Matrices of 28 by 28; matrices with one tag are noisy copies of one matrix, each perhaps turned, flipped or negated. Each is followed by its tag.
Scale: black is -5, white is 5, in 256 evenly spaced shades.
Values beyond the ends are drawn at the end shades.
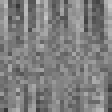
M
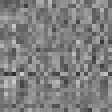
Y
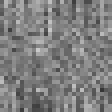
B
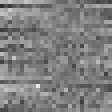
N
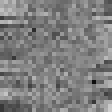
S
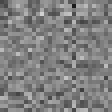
Y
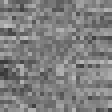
B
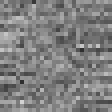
B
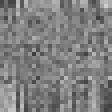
S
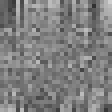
S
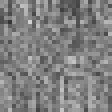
B
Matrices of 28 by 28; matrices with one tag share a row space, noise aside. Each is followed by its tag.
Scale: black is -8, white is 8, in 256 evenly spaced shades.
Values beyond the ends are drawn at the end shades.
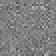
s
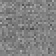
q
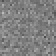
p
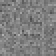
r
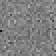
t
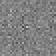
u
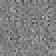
s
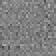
p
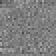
q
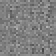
s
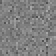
s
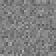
u
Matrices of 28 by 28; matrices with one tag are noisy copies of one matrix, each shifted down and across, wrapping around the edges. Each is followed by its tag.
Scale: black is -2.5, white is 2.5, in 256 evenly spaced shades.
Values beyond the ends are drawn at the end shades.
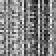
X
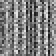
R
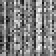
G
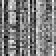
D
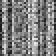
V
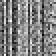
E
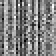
R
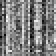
D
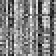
D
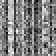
G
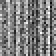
R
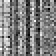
V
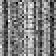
V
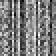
E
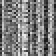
V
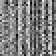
R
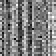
V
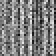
R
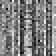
D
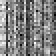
G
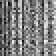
R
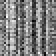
V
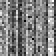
G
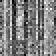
D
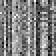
D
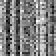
V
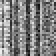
V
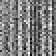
R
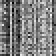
X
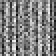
R
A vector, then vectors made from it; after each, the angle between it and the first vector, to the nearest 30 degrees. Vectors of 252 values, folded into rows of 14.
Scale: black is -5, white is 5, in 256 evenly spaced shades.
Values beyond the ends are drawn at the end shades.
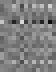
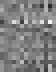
150 degrees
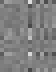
90 degrees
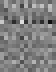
30 degrees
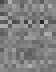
60 degrees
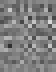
120 degrees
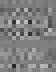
90 degrees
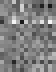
150 degrees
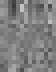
120 degrees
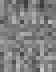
120 degrees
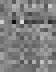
30 degrees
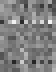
150 degrees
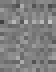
150 degrees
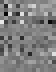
60 degrees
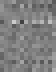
150 degrees
